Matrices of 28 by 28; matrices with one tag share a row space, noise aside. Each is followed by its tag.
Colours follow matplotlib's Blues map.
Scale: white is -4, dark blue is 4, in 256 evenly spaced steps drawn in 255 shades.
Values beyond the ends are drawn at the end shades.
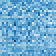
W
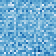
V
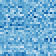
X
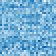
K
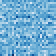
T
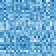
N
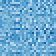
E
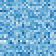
N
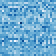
K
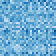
E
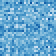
X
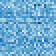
V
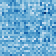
K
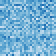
E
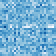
T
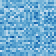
X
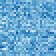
T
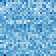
N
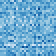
V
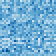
W
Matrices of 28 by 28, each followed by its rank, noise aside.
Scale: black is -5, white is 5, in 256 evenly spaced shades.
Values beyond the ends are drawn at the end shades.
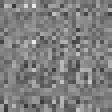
four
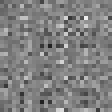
four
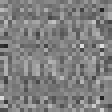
three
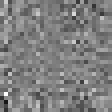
five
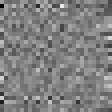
three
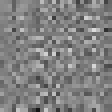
three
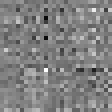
four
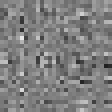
four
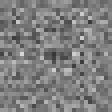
six
